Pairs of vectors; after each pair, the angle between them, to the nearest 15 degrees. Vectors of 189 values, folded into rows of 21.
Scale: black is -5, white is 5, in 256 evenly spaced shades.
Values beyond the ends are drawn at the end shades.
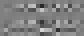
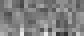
120 degrees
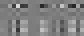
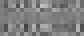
105 degrees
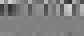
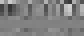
15 degrees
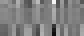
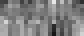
60 degrees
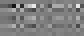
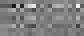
15 degrees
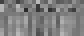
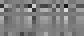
90 degrees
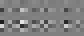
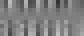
105 degrees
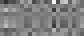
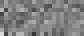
105 degrees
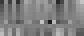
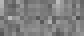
135 degrees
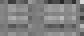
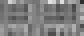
150 degrees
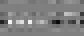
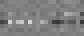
15 degrees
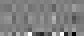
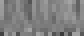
120 degrees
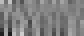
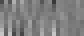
150 degrees
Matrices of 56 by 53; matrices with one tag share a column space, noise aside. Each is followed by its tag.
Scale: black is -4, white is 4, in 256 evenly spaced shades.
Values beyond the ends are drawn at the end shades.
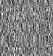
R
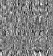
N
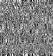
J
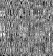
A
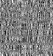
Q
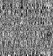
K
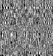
K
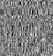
A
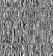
Q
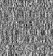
Q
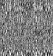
N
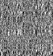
N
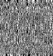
J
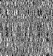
A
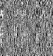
A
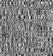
A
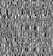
A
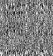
N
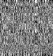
J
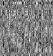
A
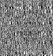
K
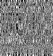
J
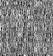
A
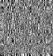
J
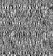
K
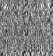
N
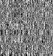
Q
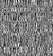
R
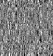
Q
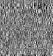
K
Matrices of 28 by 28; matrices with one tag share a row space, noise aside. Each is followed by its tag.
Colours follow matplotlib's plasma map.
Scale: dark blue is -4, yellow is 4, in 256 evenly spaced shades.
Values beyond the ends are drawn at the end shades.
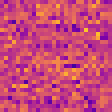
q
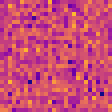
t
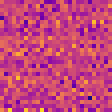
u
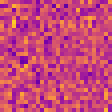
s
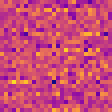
q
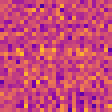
u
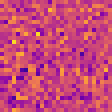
s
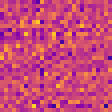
u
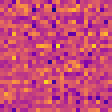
q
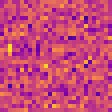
t
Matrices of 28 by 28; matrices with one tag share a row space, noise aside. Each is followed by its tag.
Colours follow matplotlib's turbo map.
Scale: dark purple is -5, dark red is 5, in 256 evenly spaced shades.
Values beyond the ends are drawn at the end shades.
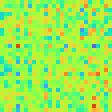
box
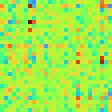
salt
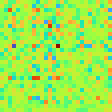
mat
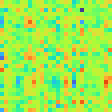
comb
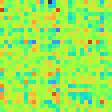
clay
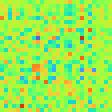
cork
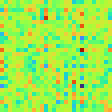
comb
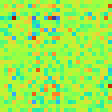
mat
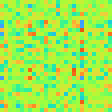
comb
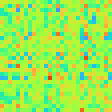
box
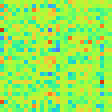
clay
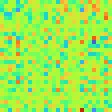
box
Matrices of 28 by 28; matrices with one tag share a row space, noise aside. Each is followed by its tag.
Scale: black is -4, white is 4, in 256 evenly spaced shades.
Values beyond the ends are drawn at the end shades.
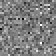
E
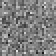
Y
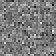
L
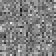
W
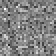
Y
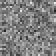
W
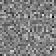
L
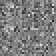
L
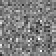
E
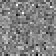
Y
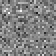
Y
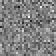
E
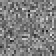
L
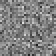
E
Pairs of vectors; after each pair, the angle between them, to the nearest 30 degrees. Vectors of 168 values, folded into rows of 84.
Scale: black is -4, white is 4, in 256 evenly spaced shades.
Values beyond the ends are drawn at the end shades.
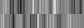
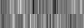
150 degrees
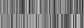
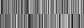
120 degrees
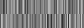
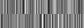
120 degrees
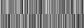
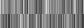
30 degrees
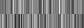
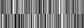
30 degrees
